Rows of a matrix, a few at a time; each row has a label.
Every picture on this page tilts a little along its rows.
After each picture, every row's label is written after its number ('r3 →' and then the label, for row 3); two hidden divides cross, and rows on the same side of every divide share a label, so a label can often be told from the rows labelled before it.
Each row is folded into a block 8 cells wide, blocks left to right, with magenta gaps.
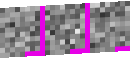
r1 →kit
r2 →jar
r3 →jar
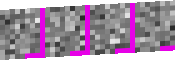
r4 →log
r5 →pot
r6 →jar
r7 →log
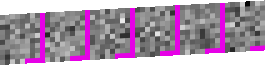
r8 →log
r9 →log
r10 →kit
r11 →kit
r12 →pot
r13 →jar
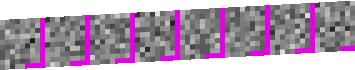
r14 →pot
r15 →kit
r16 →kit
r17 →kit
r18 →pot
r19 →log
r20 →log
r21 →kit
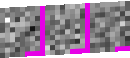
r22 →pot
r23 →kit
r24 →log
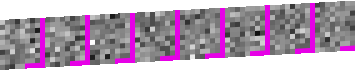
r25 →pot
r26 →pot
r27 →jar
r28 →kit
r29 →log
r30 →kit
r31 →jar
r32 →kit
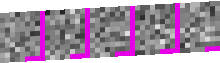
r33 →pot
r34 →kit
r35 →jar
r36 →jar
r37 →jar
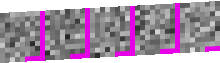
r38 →log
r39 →jar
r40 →jar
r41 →kit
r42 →log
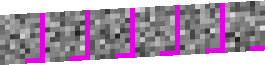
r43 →pot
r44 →pot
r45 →pot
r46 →jar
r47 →jar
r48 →pot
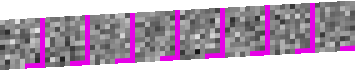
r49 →log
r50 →jar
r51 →log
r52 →log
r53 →jar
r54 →log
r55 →log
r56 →kit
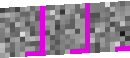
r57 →kit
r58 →kit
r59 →log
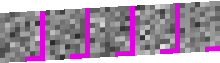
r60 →pot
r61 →kit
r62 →pot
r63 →kit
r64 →kit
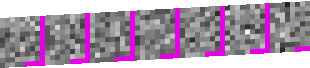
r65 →log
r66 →kit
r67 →pot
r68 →pot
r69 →log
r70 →kit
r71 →pot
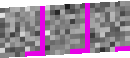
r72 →kit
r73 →jar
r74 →pot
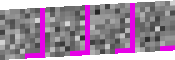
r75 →log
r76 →pot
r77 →pot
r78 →kit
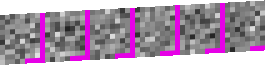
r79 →kit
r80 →log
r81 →log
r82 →kit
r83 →log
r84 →log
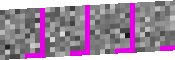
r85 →pot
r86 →jar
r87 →kit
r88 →jar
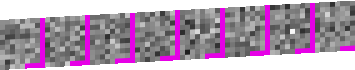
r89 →log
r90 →kit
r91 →kit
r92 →pot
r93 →log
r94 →pot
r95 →kit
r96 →kit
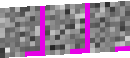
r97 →jar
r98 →log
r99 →kit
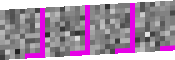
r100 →jar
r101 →kit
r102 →pot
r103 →pot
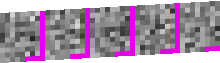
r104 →kit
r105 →kit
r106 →kit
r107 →log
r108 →log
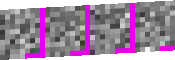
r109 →log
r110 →log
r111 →log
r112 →log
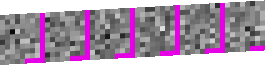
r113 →kit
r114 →jar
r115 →kit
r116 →pot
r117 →jar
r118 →jar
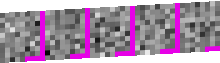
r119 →pot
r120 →jar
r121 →log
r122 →log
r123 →pot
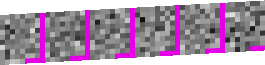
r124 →log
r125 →kit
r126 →log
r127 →log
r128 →kit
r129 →pot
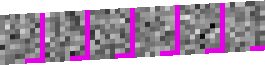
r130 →pot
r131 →jar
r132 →kit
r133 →log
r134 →pot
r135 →jar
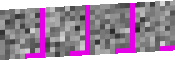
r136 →log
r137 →pot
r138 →jar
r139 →kit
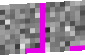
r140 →jar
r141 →kit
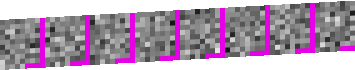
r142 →kit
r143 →log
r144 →log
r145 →pot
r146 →pot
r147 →jar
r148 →jar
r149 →pot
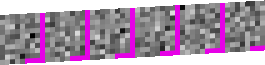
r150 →pot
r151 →log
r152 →pot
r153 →pot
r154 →kit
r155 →jar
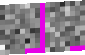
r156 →kit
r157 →pot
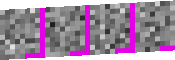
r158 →jar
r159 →kit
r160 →kit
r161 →pot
